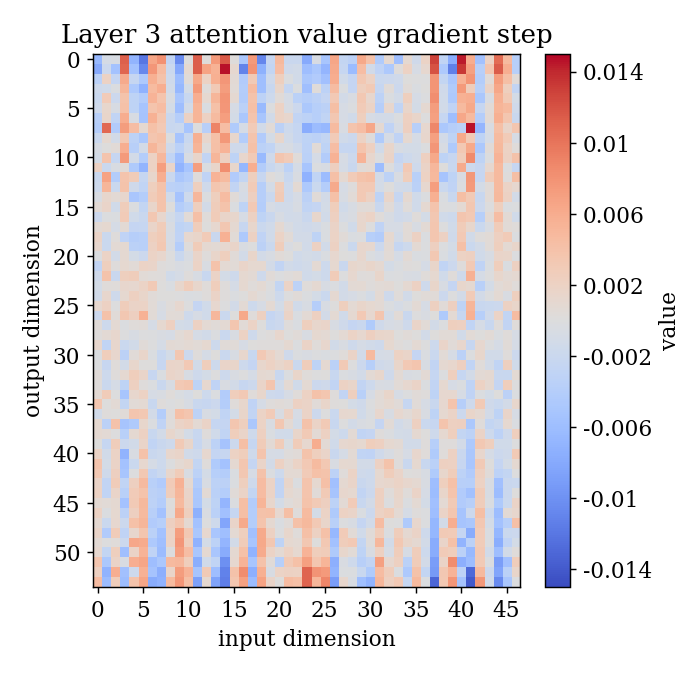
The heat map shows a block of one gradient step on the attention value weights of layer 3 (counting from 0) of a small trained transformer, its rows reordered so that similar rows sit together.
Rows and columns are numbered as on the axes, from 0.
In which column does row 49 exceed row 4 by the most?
9
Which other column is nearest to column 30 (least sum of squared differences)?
29
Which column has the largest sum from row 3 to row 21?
37
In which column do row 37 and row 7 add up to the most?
41
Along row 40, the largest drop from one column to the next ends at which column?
3
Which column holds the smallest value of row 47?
14
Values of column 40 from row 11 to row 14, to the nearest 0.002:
0.006 0 0 0.004
